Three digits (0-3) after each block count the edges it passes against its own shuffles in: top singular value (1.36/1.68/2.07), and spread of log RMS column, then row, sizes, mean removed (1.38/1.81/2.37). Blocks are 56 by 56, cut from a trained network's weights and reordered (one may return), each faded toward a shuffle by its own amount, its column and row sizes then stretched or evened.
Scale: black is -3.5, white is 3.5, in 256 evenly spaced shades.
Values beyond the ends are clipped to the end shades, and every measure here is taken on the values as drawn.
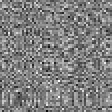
3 0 0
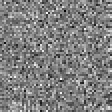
2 1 0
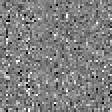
0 3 1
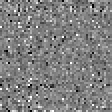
0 2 2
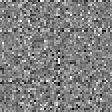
2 1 1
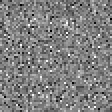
1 1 0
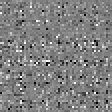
0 2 3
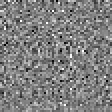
2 1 2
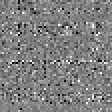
1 1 3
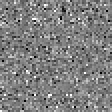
0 0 2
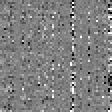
1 3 0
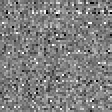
1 0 2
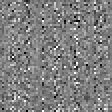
0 3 1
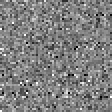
0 0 2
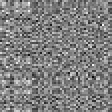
3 1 1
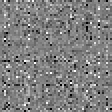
1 3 2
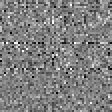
2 0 2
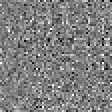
2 2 2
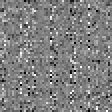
0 3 0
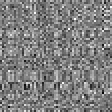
3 1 1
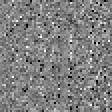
0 2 0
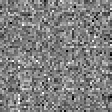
2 0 0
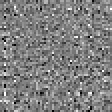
2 2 1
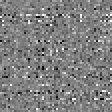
0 1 3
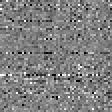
1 0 3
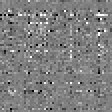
2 2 3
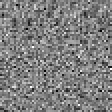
2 0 1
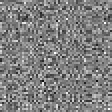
3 0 1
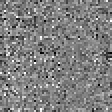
0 2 2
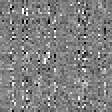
2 3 1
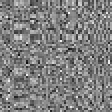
3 2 1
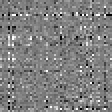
2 3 3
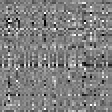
3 2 3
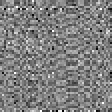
3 0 1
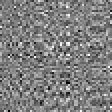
3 2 1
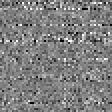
2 0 3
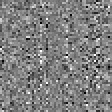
2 3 1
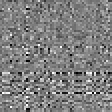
3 0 3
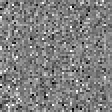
0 3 0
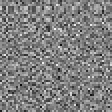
3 1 1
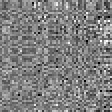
3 2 1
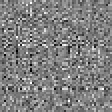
3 2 2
